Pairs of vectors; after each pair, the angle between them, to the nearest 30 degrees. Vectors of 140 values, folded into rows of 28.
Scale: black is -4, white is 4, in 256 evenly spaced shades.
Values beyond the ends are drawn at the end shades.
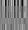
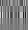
90 degrees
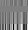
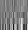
30 degrees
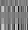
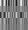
90 degrees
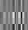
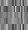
60 degrees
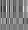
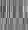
30 degrees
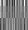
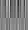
120 degrees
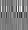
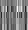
60 degrees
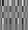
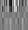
120 degrees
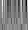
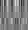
120 degrees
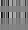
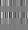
150 degrees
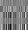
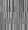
120 degrees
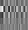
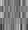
120 degrees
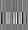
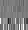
90 degrees
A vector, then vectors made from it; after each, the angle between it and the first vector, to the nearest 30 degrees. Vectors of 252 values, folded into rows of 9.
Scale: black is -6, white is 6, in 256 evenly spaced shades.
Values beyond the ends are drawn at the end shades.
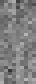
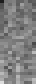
60 degrees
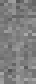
30 degrees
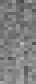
60 degrees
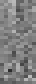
60 degrees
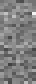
90 degrees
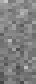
120 degrees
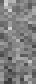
60 degrees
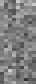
150 degrees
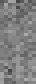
30 degrees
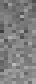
90 degrees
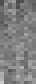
30 degrees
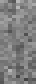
150 degrees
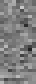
60 degrees
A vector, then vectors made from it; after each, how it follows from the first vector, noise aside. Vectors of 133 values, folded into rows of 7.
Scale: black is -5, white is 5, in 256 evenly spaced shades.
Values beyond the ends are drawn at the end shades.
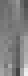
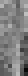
negated.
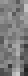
negated.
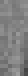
negated, shrunk.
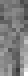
copied.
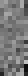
sign-scrambled.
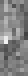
wrapped around.
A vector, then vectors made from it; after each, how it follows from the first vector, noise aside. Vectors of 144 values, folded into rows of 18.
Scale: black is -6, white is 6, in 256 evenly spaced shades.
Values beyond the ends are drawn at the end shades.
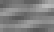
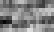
wrapped around, negated, scaled up.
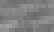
reversed, shrunk.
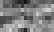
wrapped around, negated, scaled up.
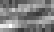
reversed, scaled up.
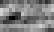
wrapped around, negated, scaled up.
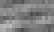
reversed.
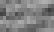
wrapped around, negated.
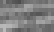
reversed.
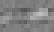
wrapped around, partly zeroed.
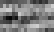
wrapped around, negated, scaled up.
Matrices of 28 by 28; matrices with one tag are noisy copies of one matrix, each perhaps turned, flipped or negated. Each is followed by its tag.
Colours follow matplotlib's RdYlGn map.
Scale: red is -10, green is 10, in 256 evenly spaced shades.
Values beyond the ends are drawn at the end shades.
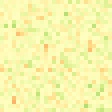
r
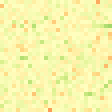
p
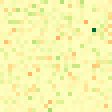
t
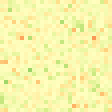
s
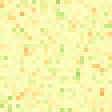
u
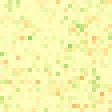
s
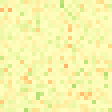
s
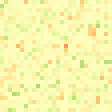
r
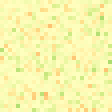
t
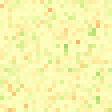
r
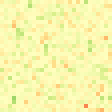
r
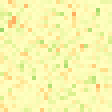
r
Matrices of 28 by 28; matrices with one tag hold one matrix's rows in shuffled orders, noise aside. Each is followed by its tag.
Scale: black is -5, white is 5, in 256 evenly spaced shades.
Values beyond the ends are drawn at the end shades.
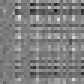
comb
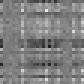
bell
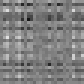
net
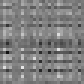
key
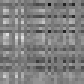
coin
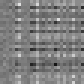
comb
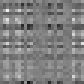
net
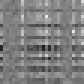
bell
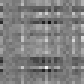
bell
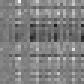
comb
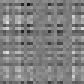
net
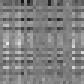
net
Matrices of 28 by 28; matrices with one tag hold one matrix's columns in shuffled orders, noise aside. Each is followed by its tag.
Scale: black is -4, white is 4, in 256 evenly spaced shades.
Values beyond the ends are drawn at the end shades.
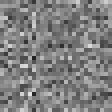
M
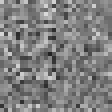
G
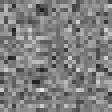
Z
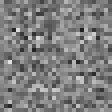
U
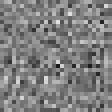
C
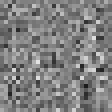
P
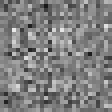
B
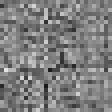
P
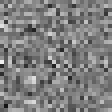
C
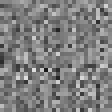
P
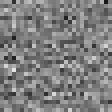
M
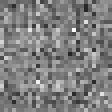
B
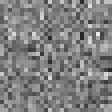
G
